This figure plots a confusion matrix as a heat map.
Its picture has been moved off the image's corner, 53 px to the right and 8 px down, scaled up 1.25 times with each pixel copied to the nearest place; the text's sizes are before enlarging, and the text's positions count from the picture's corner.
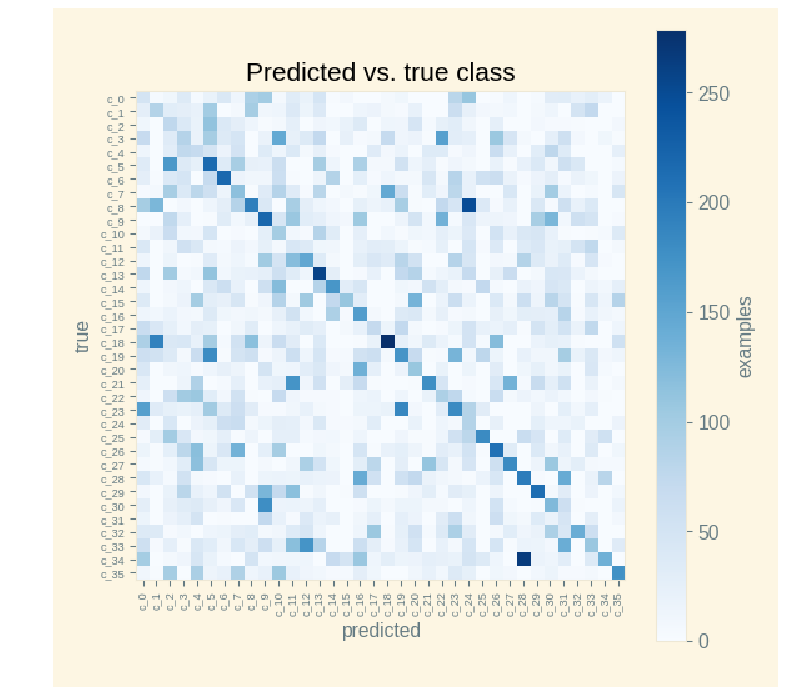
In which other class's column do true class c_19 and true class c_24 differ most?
c_5
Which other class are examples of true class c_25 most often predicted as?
c_2
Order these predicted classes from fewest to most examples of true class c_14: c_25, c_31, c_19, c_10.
c_19, c_31, c_25, c_10
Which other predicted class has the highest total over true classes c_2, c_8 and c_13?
c_24
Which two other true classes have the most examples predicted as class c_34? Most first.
c_28, c_25
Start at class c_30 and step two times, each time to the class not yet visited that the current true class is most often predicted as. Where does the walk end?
c_22
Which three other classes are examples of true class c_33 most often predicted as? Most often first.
c_12, c_31, c_11
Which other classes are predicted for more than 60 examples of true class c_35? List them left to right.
c_2, c_4, c_7, c_10
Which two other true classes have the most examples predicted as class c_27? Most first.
c_21, c_13
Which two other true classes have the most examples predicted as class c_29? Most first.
c_9, c_21
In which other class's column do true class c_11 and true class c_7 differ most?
c_18
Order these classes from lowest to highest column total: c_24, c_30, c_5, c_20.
c_20, c_30, c_24, c_5
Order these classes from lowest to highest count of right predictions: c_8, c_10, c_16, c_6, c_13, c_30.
c_10, c_30, c_16, c_8, c_6, c_13
